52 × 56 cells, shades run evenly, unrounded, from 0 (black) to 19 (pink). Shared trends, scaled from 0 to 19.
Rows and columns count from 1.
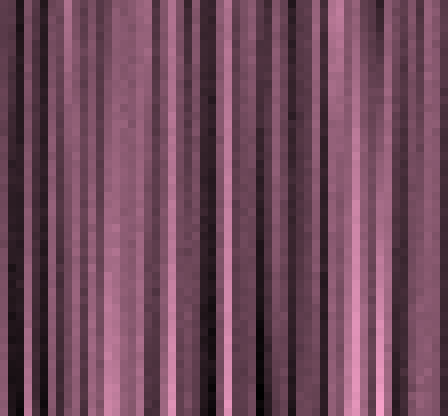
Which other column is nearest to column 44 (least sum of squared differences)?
15
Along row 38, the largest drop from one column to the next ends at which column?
30
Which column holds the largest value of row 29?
45
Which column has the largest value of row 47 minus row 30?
48
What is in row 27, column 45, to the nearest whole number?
16
